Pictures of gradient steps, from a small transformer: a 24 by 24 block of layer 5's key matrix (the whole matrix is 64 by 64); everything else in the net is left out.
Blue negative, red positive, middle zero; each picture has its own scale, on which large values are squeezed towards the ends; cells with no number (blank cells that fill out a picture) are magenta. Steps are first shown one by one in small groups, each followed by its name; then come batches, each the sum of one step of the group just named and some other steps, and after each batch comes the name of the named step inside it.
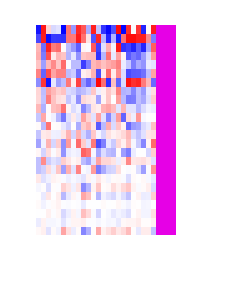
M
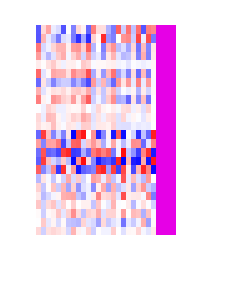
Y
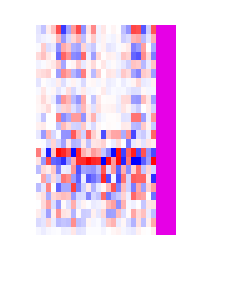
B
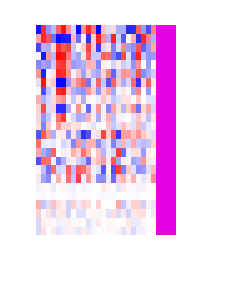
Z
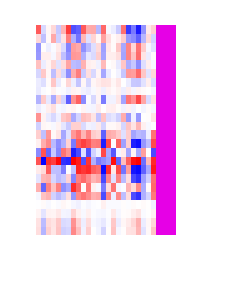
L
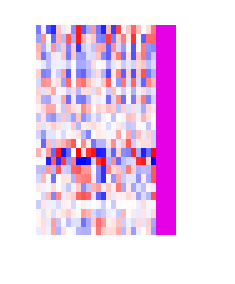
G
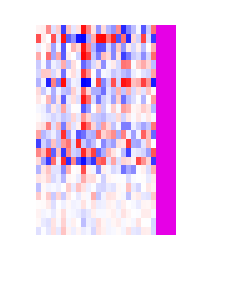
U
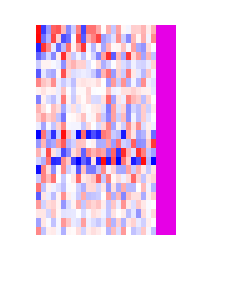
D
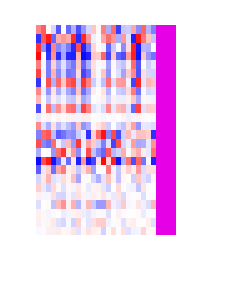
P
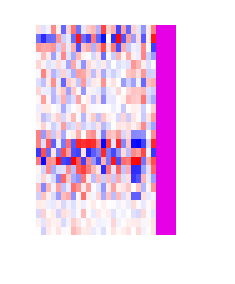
L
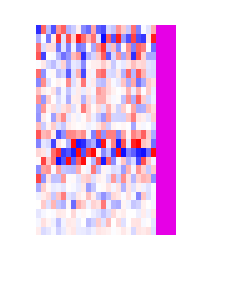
G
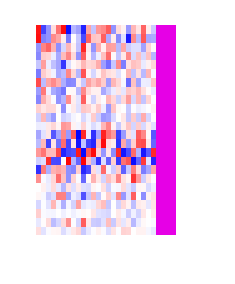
D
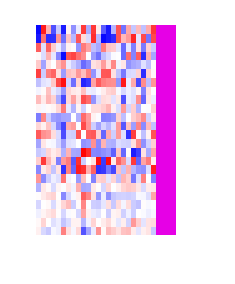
M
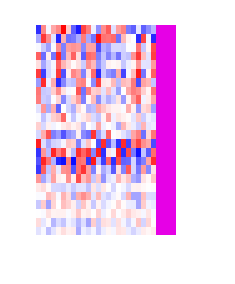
Z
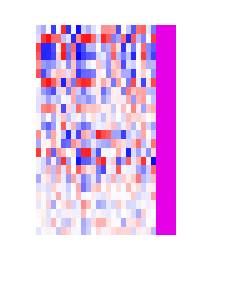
G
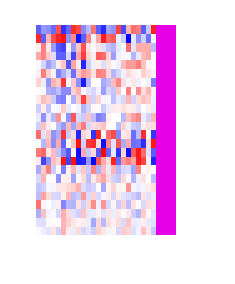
U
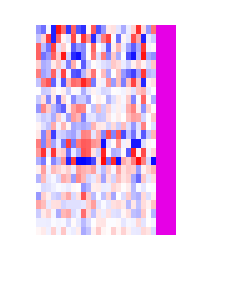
G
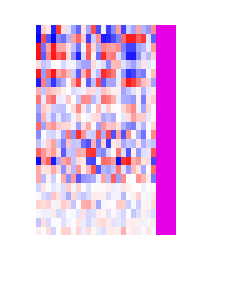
M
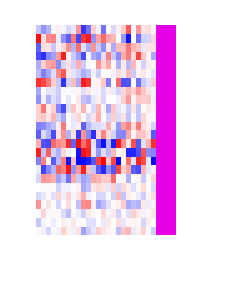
D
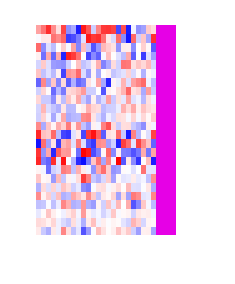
U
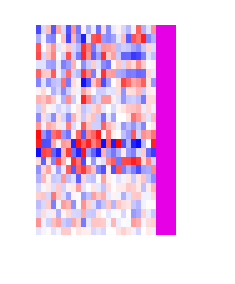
U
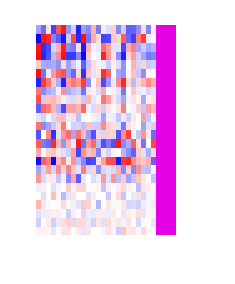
P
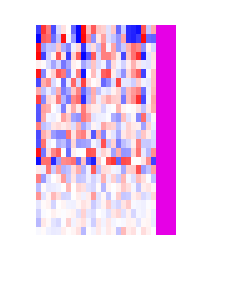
P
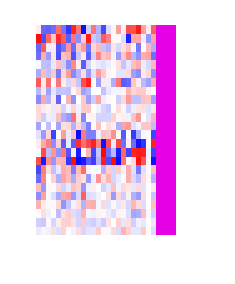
D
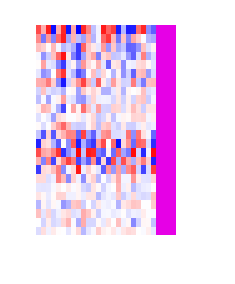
G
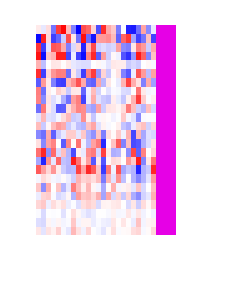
L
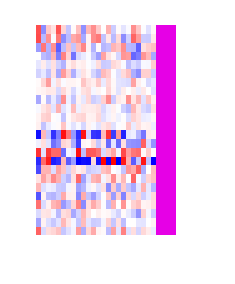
D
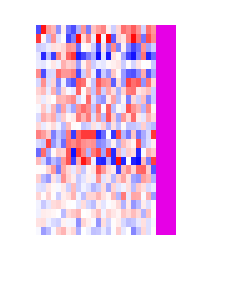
Y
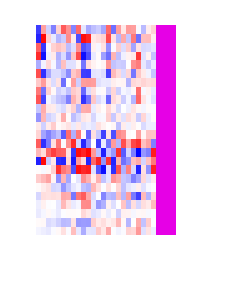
G
